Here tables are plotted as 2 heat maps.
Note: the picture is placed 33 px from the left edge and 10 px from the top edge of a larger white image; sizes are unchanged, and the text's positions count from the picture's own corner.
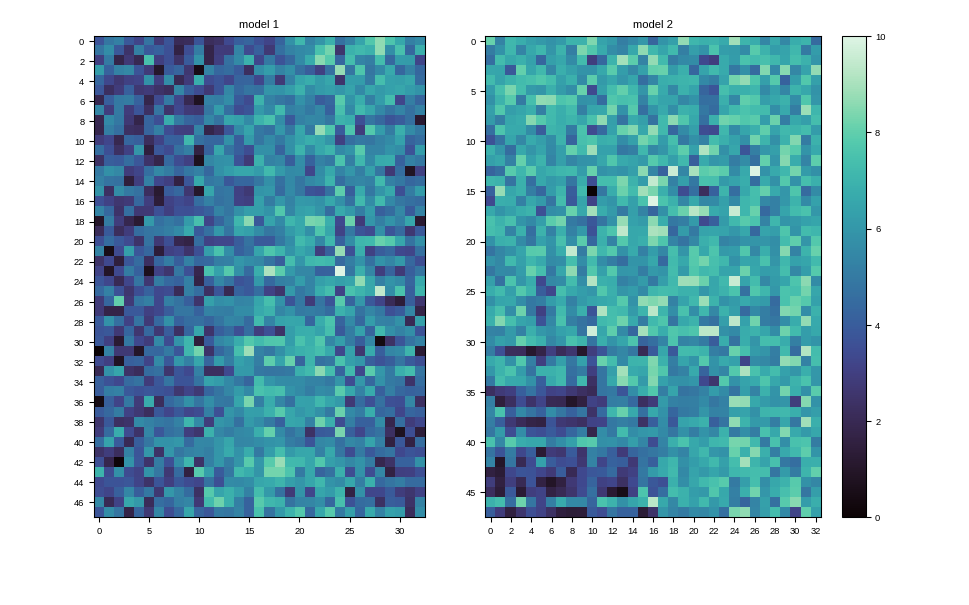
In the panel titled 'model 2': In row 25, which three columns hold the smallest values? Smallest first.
6, 5, 25
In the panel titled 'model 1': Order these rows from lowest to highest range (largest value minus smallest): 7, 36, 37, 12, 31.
7, 37, 12, 36, 31
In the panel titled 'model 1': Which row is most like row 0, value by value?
20
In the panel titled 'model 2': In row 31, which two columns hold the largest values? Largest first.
31, 24
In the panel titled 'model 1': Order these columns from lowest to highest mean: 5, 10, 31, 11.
5, 10, 31, 11
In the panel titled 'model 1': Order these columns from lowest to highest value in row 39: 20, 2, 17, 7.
7, 20, 2, 17
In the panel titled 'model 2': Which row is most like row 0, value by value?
40
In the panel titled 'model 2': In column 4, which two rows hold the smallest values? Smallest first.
31, 38
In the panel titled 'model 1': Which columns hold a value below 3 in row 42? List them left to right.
1, 2, 5, 10, 28, 29
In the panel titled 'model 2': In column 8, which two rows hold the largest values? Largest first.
21, 23
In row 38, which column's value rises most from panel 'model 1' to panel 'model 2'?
31
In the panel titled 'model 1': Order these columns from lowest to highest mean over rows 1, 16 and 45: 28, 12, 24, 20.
12, 24, 20, 28
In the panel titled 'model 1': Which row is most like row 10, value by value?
22
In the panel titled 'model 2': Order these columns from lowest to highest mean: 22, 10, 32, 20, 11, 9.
10, 9, 11, 22, 20, 32
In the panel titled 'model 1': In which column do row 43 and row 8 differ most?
0
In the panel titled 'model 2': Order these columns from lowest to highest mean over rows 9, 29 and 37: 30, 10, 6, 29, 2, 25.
10, 2, 6, 25, 30, 29
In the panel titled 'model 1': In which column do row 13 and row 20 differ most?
29
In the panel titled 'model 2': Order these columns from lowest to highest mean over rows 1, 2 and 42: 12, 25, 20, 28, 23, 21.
21, 12, 20, 23, 28, 25
